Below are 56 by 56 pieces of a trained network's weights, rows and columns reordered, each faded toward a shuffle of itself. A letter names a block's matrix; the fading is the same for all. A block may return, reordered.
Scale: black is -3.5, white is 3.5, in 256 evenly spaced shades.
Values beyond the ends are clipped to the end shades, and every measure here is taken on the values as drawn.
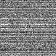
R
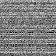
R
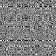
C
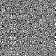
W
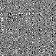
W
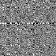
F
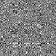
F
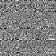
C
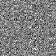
F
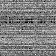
R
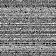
R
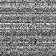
R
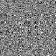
F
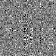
W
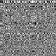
C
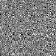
W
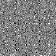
W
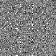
W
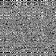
C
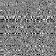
C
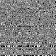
C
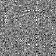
W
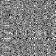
F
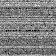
R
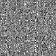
W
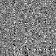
W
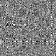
F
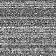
R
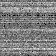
R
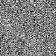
F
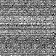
R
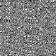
W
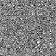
F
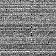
R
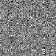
F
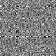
F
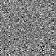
W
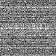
R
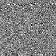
F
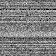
R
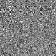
F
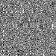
W
